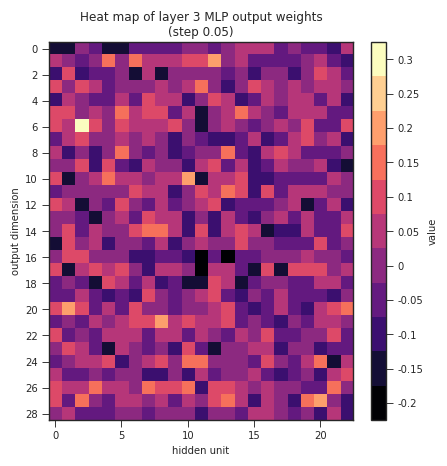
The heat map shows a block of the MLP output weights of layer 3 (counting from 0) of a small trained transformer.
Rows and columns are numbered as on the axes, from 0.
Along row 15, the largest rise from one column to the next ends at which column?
1
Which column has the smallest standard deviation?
18
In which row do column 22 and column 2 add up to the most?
6
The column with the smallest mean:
15
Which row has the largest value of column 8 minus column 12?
14
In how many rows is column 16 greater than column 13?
10
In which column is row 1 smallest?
22
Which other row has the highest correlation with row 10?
26
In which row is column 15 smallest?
17
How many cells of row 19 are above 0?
5
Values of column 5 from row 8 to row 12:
0.15 -0.05 0.05 0 0.1
